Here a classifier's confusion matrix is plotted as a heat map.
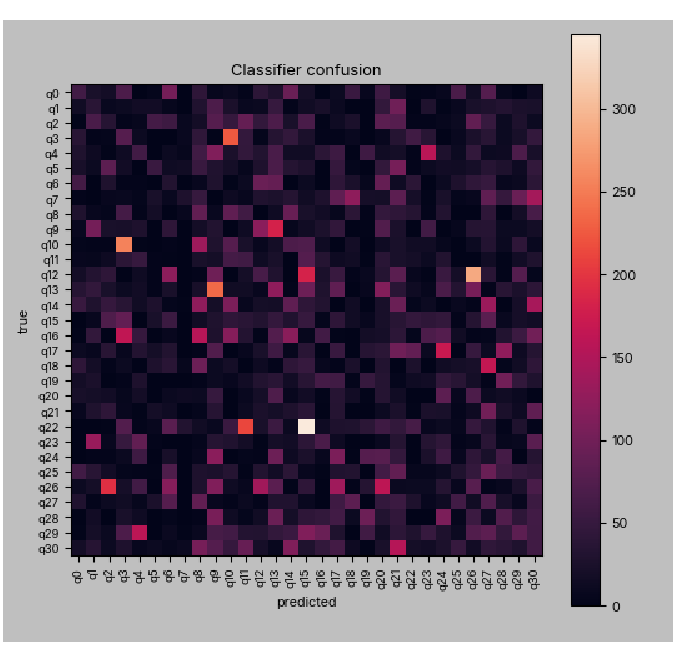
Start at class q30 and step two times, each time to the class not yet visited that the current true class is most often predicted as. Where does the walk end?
q27
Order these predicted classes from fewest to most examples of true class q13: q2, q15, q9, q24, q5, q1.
q5, q2, q1, q24, q15, q9
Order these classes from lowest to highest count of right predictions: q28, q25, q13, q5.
q25, q5, q28, q13
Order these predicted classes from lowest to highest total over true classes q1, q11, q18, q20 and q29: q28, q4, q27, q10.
q28, q10, q4, q27
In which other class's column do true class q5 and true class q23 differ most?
q1
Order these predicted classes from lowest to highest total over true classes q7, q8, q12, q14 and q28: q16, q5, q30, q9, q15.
q5, q16, q9, q15, q30
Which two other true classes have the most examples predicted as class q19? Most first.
q28, q24
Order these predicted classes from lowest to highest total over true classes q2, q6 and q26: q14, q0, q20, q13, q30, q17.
q14, q0, q30, q17, q13, q20
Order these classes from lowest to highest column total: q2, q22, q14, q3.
q22, q2, q14, q3
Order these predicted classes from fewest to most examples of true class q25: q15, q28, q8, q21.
q15, q8, q28, q21
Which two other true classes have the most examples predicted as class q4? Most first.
q29, q23
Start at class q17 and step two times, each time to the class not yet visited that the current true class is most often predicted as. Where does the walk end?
q9
